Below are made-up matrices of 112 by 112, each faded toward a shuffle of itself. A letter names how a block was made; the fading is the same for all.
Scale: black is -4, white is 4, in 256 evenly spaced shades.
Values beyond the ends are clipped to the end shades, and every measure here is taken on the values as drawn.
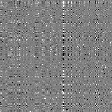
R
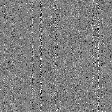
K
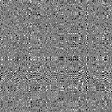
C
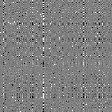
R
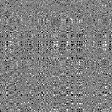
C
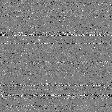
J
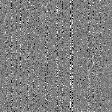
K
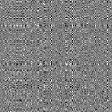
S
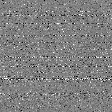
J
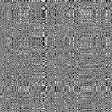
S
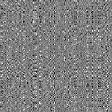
C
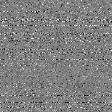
J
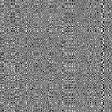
S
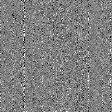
K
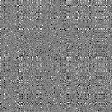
C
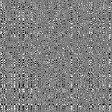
S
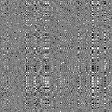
S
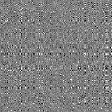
C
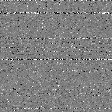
J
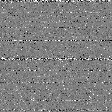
J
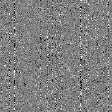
K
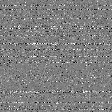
J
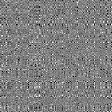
C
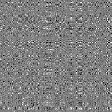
C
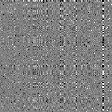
S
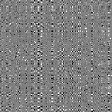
R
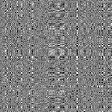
S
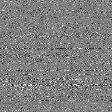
J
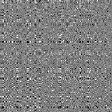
C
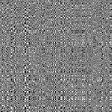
S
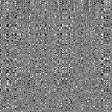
C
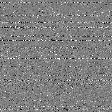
J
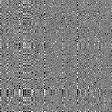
S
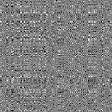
C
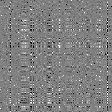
R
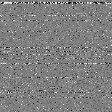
J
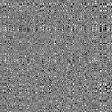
C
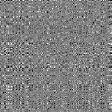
C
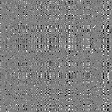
R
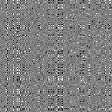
R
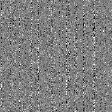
K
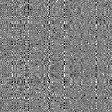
S
